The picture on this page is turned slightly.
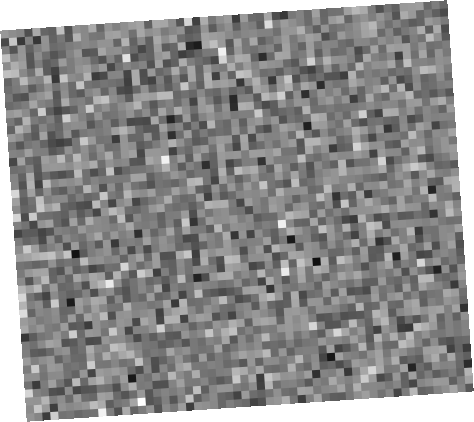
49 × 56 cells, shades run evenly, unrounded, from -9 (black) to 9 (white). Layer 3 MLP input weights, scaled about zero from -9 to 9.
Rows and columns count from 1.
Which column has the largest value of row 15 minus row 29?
35
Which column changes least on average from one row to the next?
55
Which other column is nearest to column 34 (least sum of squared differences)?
11
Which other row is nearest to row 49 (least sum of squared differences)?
25
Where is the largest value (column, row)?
15, 48
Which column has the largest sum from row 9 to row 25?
20
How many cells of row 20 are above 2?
11
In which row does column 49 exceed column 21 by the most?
49
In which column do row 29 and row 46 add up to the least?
8
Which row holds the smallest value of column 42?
27
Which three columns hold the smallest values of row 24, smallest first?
53, 41, 45
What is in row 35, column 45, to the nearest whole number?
-2
